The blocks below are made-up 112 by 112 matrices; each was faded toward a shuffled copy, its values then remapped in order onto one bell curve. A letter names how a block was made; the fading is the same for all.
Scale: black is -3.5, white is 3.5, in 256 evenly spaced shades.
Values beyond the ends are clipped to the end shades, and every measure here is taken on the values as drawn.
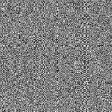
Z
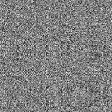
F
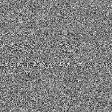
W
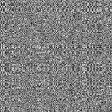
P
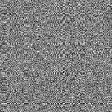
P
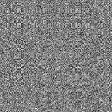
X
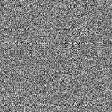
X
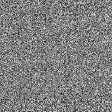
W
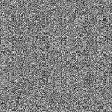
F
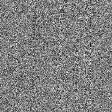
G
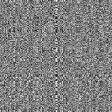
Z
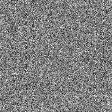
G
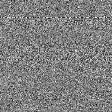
W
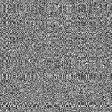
P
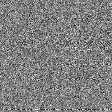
W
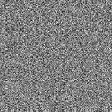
F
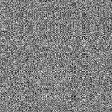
X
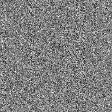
G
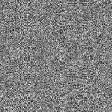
F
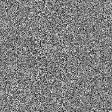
G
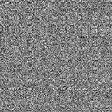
F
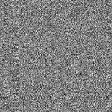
F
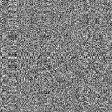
X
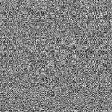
X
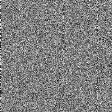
G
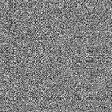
F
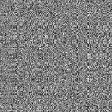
Z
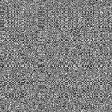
P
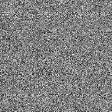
W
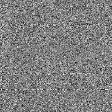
W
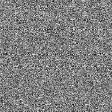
W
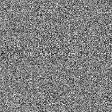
W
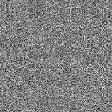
F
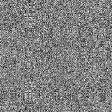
F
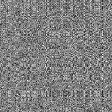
Z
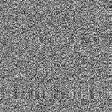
F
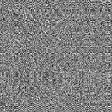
P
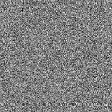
F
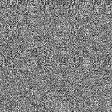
F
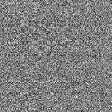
F
